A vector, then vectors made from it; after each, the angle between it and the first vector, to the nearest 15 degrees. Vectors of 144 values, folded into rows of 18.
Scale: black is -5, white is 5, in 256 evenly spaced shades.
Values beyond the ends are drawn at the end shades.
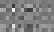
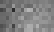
135 degrees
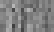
135 degrees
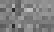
150 degrees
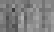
120 degrees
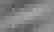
75 degrees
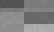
90 degrees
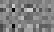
165 degrees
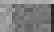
75 degrees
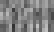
120 degrees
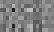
150 degrees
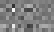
15 degrees
